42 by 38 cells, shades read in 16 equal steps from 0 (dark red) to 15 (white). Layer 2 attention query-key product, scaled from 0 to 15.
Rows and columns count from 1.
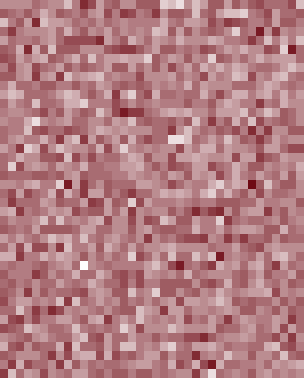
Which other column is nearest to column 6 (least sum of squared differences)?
15
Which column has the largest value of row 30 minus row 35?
11
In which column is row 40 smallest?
25
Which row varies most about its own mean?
21
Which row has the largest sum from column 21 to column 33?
13
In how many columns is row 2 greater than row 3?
13
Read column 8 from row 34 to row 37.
11 4 9 6
